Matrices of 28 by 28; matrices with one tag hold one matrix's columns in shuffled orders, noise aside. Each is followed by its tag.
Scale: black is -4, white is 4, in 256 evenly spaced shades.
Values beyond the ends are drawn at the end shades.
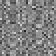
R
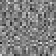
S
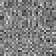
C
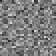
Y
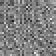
R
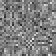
S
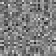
S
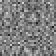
S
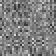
S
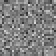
Y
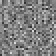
R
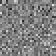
Y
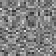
C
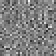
R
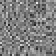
S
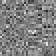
Y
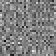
S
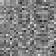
R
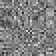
C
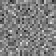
Y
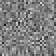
S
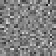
Y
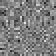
C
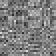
C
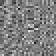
R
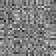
R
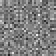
R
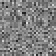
C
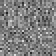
C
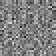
R
